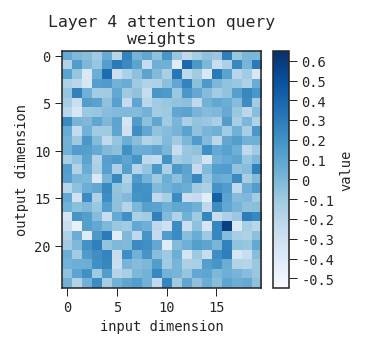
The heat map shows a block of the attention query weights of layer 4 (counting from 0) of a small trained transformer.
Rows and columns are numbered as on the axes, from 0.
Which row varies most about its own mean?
18
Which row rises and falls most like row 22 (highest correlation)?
21
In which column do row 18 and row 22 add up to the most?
16
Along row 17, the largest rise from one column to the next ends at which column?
1
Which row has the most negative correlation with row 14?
9
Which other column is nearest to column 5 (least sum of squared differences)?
17
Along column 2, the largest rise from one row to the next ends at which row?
20
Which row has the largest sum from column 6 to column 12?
14
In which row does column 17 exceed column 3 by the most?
13
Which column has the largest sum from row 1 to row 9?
12
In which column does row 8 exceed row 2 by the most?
19
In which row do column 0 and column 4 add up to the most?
2
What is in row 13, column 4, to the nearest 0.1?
0
